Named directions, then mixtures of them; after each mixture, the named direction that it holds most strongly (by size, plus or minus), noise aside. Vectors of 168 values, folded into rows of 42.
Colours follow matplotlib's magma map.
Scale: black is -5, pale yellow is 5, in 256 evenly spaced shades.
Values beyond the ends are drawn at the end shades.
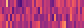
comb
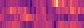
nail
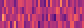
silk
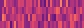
silk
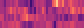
nail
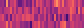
comb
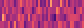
silk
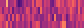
comb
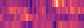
nail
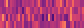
comb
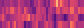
nail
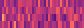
silk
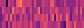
comb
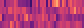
nail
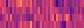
comb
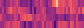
nail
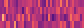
silk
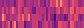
silk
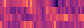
nail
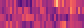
nail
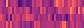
comb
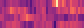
nail
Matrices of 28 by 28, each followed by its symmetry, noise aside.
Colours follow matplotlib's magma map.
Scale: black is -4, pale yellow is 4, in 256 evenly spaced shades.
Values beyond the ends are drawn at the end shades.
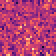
mirrored left to right.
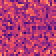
mirrored top to bottom.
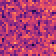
mirrored top to bottom.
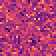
same after a half turn.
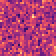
no symmetry.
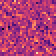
same after a half turn.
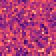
symmetric.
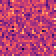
mirrored left to right.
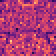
mirrored left to right.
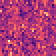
same after a half turn.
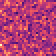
mirrored top to bottom.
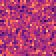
antisymmetric.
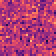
no symmetry.
